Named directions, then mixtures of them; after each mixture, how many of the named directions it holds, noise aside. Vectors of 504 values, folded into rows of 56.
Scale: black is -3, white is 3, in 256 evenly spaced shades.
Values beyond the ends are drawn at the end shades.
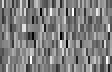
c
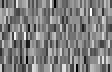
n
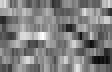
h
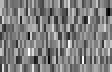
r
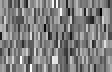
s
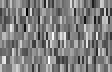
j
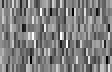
one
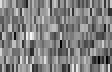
four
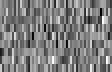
four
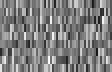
three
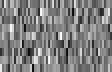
four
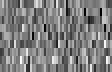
two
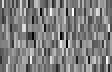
one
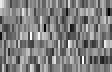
three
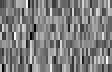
four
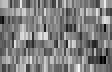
three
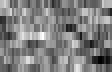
one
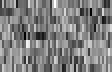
two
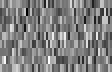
one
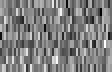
one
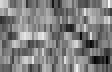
one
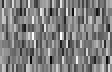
one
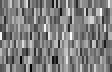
one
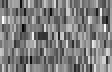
four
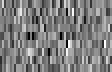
two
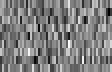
one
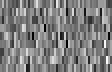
two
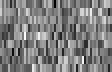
four
